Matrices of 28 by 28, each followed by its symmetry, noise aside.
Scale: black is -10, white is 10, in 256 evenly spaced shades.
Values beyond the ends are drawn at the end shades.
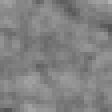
no symmetry.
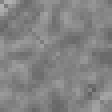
symmetric.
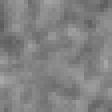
no symmetry.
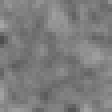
symmetric across the other diagonal.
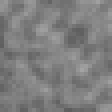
symmetric across the other diagonal.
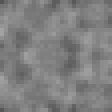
mirrored top to bottom.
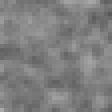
no symmetry.
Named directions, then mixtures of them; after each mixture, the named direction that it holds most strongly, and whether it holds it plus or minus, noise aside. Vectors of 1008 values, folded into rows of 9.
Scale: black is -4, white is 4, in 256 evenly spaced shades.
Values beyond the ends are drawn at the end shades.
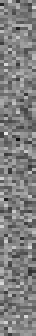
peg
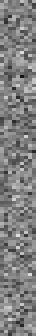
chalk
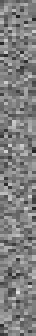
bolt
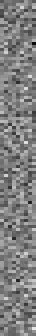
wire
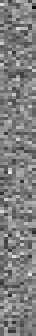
peg, minus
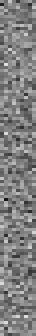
peg, plus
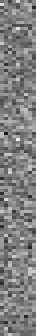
peg, minus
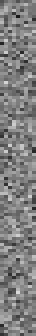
bolt, plus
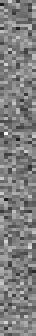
peg, plus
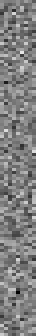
bolt, minus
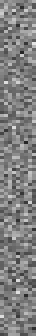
wire, minus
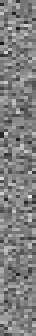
peg, plus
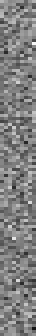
wire, minus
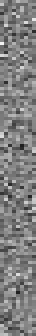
bolt, minus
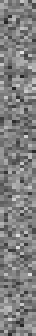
chalk, plus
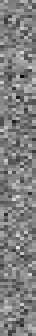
chalk, plus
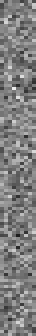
chalk, minus
